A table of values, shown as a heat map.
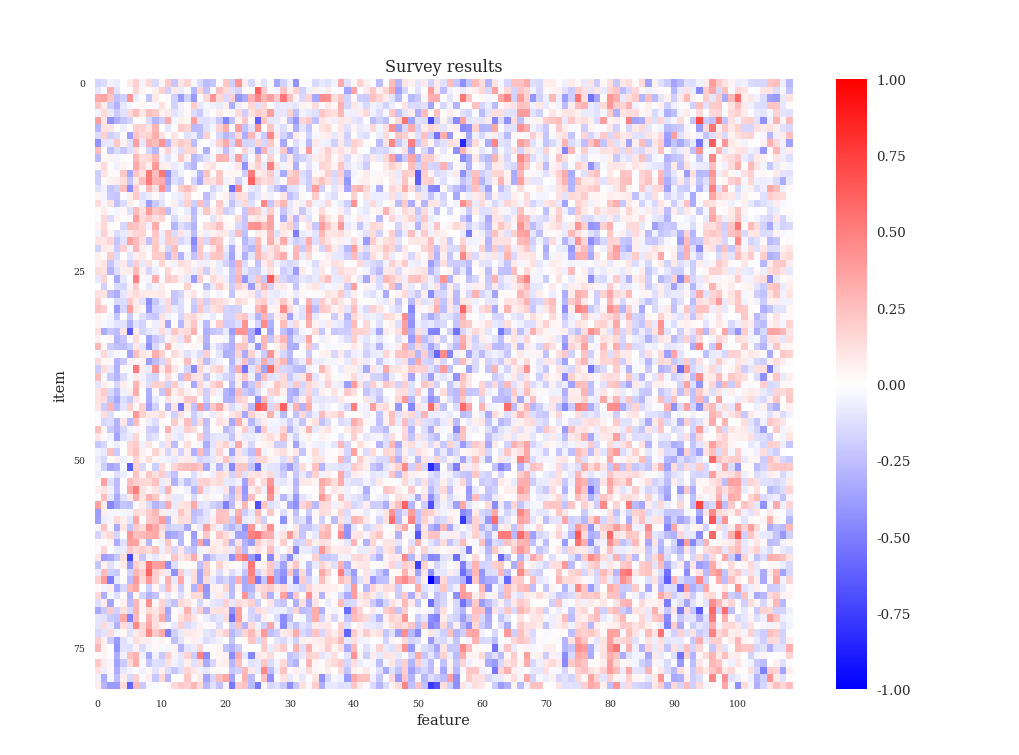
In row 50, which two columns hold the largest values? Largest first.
96, 66
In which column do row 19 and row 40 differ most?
24
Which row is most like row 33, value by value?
63
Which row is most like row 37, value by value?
34
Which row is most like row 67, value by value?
61
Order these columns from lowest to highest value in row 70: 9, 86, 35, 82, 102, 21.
21, 35, 82, 86, 102, 9
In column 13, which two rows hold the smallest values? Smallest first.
43, 2
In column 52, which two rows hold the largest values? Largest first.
43, 1
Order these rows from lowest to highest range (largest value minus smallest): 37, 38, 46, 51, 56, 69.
37, 46, 69, 38, 51, 56
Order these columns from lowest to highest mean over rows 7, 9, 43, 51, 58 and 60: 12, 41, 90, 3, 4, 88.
3, 90, 4, 12, 41, 88
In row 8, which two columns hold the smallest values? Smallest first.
57, 94
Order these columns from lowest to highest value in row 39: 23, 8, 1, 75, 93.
93, 8, 1, 75, 23
